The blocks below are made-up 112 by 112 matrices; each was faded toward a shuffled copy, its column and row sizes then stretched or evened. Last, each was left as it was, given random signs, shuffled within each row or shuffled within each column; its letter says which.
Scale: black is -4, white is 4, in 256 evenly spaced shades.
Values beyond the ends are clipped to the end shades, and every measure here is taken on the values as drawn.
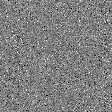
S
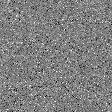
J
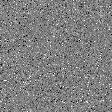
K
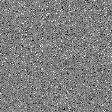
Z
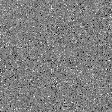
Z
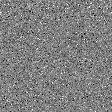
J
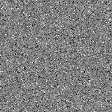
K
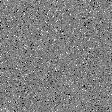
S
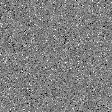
S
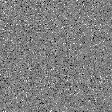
K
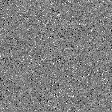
Z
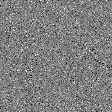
S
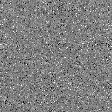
K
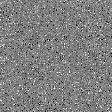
K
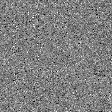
K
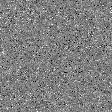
J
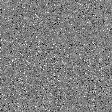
Z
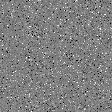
S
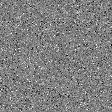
J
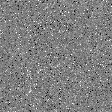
S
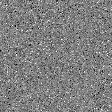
S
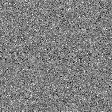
J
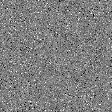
Z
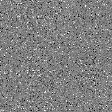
K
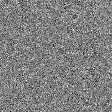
Z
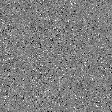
K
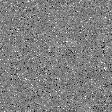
K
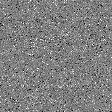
J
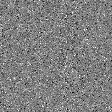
S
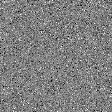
Z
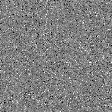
K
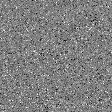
J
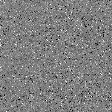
Z
